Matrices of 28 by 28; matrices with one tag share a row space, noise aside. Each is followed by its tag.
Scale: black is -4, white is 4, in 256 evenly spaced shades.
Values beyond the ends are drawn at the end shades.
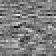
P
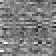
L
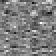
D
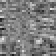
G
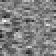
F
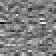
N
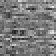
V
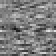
P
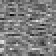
N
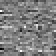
L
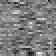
P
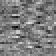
P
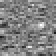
N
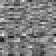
N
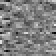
F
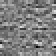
L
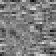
G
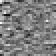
F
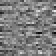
L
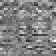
L
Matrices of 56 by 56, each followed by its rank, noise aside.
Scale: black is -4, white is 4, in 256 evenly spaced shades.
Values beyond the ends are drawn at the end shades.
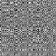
four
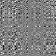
four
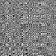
six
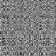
five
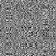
seven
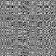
four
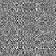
four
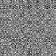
seven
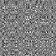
five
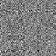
seven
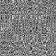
five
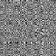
five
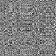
six
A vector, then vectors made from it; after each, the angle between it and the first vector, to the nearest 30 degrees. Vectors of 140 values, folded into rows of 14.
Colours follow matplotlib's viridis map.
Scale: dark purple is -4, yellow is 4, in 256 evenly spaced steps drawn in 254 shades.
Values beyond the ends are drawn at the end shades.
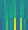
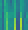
30 degrees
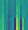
150 degrees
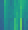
60 degrees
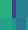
90 degrees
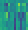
120 degrees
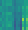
120 degrees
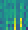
30 degrees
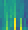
30 degrees
